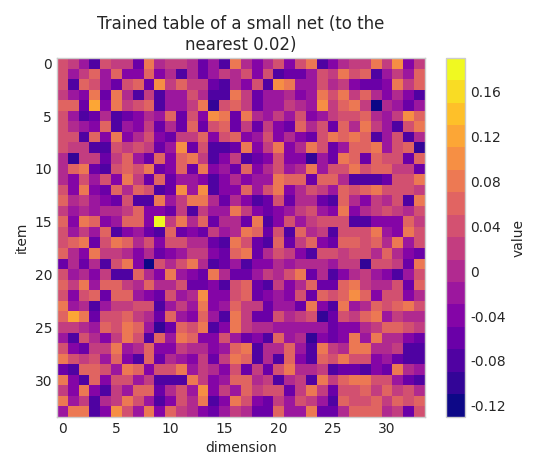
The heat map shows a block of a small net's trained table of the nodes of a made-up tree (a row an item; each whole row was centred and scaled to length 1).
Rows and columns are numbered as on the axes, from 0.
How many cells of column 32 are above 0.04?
5
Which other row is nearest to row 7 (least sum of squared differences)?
4
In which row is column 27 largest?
22
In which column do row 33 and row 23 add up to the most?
23
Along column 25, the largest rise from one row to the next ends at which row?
7
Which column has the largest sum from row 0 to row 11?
26
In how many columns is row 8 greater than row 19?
17
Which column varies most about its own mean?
9
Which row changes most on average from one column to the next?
6
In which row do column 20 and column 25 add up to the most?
11
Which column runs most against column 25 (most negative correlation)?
29
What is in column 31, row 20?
-0.08
